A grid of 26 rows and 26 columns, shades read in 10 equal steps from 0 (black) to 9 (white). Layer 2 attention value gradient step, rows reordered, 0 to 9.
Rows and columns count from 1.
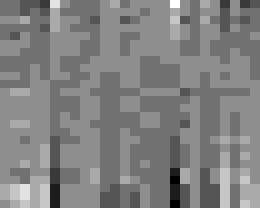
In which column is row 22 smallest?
18
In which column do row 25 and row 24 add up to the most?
3
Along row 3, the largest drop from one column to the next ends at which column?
19
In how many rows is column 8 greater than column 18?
11
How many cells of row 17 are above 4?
14
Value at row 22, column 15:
4
